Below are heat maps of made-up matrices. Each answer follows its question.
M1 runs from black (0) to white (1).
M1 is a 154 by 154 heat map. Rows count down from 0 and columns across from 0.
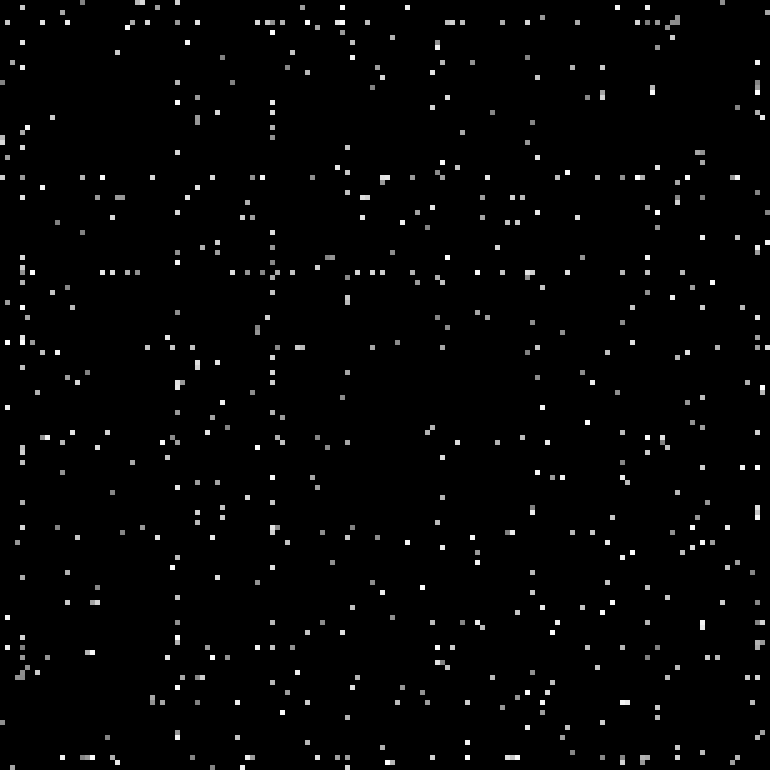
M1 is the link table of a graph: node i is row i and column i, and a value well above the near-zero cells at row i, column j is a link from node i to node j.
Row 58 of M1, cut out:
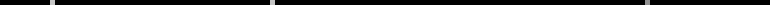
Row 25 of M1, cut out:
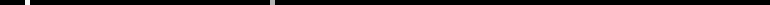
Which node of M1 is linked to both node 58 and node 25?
node 54
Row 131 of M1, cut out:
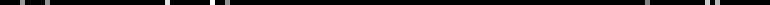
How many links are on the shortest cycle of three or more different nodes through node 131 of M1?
3
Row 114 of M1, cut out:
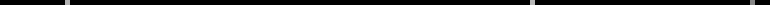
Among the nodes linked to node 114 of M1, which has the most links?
node 106
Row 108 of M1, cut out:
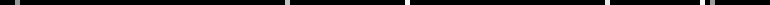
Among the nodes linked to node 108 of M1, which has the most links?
node 140
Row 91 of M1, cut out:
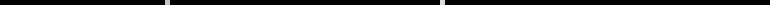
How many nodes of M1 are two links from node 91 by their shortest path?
10
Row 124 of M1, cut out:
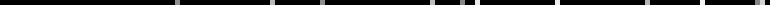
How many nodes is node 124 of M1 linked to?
11
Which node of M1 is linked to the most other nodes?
node 4
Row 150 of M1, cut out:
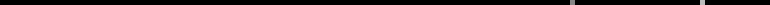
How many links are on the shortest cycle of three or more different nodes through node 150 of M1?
6
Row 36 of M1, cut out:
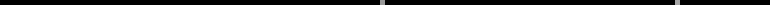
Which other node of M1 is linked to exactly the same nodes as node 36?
node 149
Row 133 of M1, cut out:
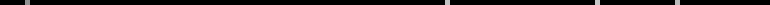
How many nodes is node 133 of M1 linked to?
4
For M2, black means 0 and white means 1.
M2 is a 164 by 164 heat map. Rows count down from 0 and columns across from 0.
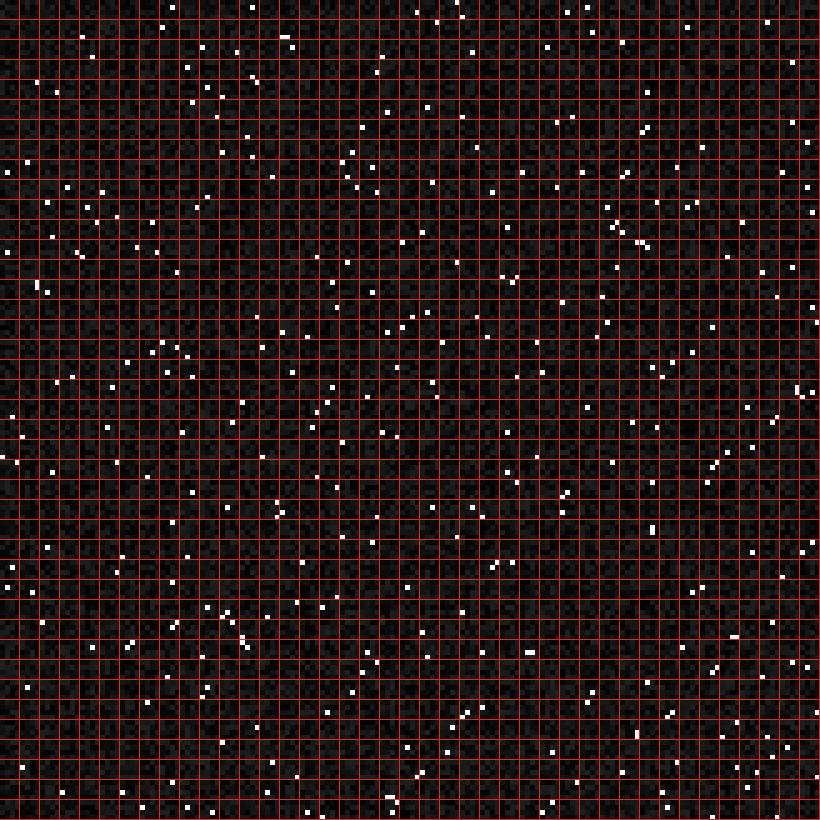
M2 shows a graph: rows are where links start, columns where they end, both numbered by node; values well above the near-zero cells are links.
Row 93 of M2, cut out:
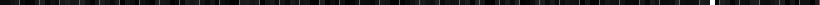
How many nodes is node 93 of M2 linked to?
1
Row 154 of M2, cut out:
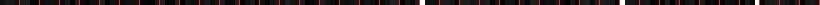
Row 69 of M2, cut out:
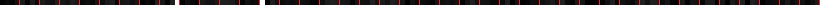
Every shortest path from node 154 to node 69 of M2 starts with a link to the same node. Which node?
node 124
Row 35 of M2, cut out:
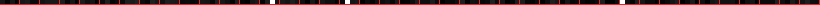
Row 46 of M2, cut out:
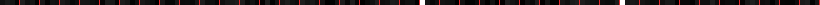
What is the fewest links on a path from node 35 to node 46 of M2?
2
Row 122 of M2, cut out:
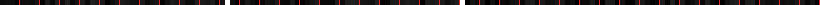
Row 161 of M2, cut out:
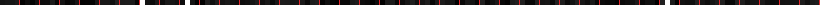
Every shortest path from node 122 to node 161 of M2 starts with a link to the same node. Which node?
node 92
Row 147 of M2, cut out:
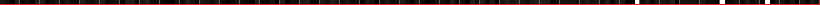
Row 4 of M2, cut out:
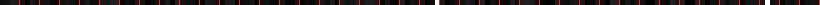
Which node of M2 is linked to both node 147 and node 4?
node 153
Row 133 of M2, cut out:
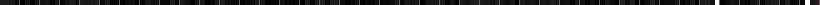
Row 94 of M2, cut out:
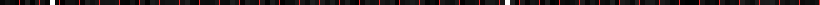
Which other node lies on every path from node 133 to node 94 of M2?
node 101
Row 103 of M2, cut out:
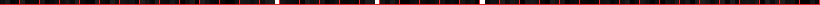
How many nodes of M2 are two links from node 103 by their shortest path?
6
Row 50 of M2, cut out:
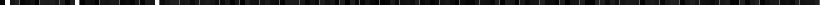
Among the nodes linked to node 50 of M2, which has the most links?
node 1
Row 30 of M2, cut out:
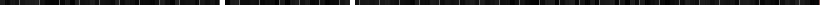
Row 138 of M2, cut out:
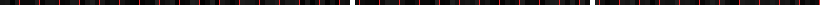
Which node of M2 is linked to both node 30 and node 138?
node 70
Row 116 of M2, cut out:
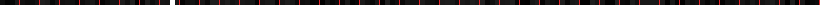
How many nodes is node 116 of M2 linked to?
1
